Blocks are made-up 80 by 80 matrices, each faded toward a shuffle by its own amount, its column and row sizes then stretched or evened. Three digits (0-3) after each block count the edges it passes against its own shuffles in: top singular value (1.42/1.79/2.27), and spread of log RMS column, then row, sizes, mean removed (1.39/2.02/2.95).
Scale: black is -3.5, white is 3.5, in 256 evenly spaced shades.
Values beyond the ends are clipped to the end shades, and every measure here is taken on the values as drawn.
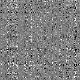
1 3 2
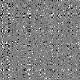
3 2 2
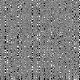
3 3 1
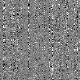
1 3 1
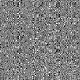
3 2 0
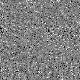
1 0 1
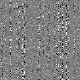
2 3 1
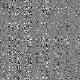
1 3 2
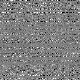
1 0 3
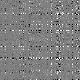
3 3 3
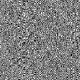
2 2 0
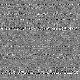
2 0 3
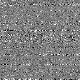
1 0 3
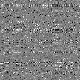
3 0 2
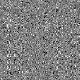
2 2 1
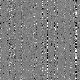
3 3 0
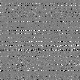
2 1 3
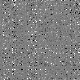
0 2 2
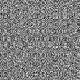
3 0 1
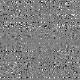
0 2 3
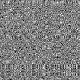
3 0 1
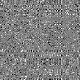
3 1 2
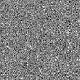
2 1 0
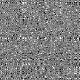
3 1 2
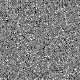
0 1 0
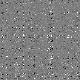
0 2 2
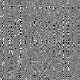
3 3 1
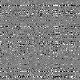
3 1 3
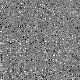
0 1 2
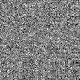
2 0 1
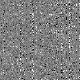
1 3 1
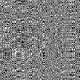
3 2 0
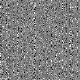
1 3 0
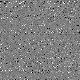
0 0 2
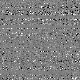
0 1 3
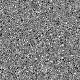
1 0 0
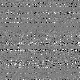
0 1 3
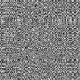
3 1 2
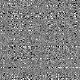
1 2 3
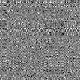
3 0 2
